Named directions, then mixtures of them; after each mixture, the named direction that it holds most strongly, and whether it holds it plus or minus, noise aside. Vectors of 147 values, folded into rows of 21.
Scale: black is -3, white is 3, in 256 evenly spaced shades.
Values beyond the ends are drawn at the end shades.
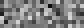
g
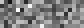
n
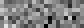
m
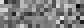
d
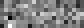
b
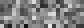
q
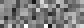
q, minus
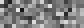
n, plus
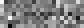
b, minus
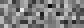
n, minus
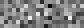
g, plus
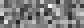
g, minus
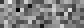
n, minus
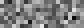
n, plus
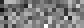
m, minus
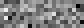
d, plus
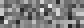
g, minus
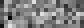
b, plus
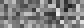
d, minus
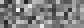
n, plus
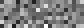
q, minus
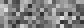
d, plus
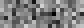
q, minus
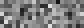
g, minus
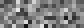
n, plus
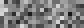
d, plus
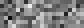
n, plus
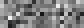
b, minus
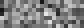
g, plus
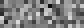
g, plus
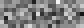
b, minus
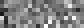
m, minus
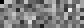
n, minus
